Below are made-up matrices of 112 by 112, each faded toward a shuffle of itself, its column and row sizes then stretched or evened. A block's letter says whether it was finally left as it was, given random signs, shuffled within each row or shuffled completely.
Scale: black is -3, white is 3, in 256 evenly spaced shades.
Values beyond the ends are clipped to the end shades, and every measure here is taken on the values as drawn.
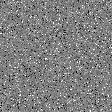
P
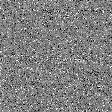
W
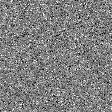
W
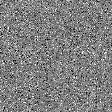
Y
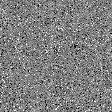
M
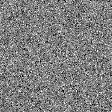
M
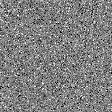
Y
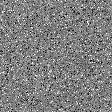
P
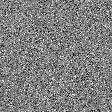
P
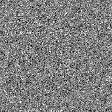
Y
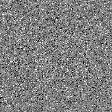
Y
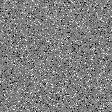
P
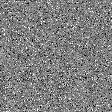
W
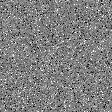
P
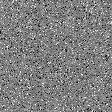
P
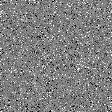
M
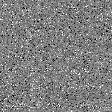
Y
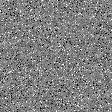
P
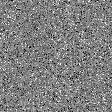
P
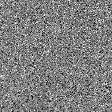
M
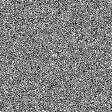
M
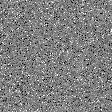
P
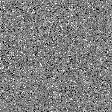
M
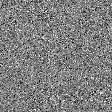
W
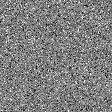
P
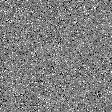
W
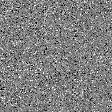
M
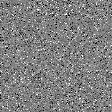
Y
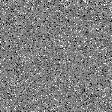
Y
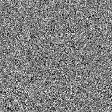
Y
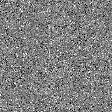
M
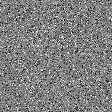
W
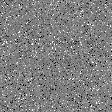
M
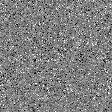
W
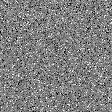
P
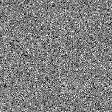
Y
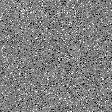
Y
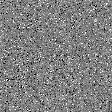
M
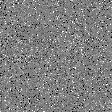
M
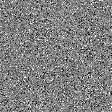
M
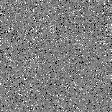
Y
